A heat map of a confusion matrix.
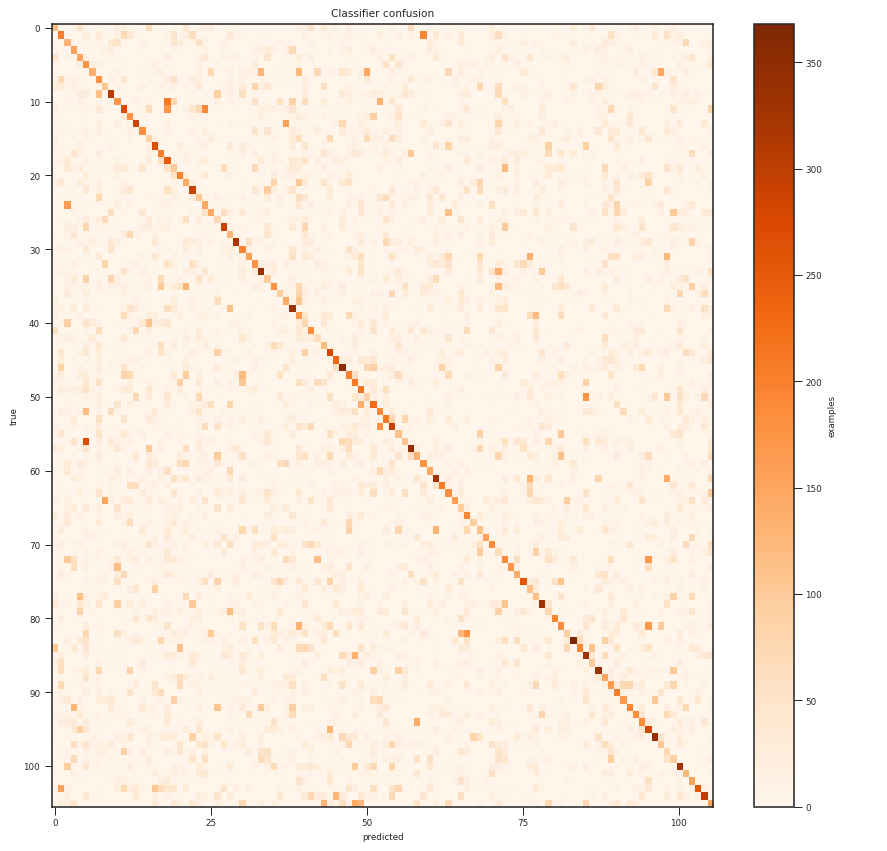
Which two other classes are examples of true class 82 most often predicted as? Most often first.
66, 65
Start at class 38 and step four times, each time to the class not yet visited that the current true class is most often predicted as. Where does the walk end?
49
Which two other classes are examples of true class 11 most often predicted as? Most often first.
24, 18
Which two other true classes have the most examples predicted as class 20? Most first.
84, 48
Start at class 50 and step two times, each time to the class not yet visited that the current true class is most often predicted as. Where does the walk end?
48
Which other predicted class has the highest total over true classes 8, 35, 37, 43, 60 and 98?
71
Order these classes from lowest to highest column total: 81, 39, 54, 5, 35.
35, 81, 54, 39, 5
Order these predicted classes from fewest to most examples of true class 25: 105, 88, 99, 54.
54, 105, 88, 99
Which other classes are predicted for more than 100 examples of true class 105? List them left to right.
43, 48, 49
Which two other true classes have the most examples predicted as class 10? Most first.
73, 78
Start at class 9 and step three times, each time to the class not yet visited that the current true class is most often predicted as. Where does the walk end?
59
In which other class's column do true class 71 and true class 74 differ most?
77
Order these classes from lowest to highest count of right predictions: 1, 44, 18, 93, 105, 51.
105, 93, 1, 51, 18, 44
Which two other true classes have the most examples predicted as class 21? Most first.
35, 47
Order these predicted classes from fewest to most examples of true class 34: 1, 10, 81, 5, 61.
1, 10, 81, 61, 5
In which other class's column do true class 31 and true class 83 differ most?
76
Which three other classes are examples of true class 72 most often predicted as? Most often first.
95, 42, 2
